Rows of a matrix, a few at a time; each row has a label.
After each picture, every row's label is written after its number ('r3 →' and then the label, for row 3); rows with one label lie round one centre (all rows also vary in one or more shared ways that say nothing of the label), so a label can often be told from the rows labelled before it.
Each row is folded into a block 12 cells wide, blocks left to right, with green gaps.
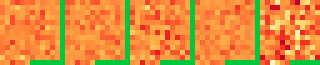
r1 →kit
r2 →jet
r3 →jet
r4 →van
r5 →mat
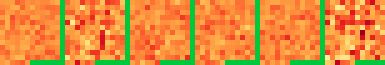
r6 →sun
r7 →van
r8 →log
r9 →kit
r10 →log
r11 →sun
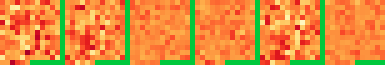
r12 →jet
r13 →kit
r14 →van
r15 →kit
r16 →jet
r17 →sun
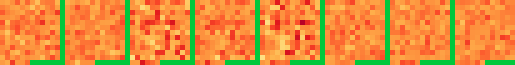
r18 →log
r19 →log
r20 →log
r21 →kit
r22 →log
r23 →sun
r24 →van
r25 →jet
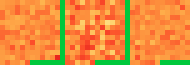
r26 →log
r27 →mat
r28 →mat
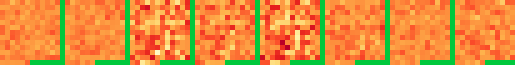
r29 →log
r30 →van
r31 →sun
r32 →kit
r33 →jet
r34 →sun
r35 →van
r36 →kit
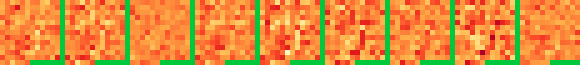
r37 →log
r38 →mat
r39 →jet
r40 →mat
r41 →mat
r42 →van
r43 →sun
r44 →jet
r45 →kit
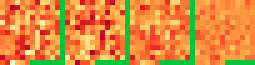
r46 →mat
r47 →kit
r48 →van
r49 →log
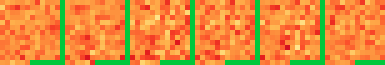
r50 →log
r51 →log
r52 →jet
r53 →jet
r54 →kit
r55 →mat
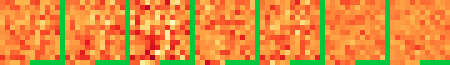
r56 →jet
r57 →jet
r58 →mat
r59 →kit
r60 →van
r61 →mat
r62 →sun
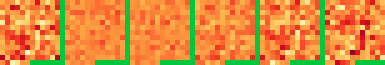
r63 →sun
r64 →van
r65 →mat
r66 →log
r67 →van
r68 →mat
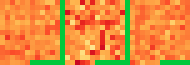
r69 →sun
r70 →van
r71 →van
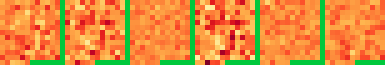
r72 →sun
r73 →log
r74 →log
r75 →kit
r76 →kit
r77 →sun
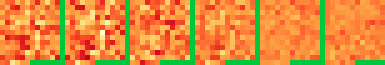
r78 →sun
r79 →jet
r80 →mat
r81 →mat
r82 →van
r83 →jet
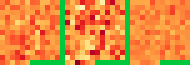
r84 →jet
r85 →sun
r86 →van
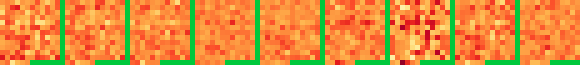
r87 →sun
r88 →van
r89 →van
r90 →mat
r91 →sun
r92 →kit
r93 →kit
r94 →van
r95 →kit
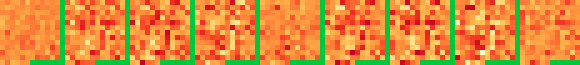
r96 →sun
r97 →log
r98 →sun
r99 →kit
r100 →log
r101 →jet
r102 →log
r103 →kit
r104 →log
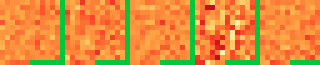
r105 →van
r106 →log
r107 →jet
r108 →mat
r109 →jet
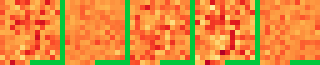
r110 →kit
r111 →log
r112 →kit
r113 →van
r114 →mat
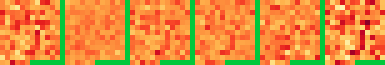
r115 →sun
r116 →log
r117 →jet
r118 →van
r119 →log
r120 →van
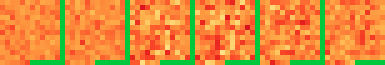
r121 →van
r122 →sun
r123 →kit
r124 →jet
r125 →sun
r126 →kit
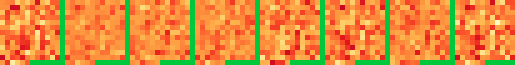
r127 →van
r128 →log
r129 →sun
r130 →jet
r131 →sun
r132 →sun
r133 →log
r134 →van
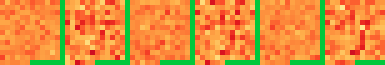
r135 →van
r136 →log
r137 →log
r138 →kit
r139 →log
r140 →van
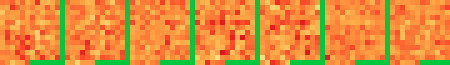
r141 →sun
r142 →jet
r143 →van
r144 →log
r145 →kit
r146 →van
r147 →mat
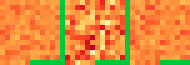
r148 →log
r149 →kit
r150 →log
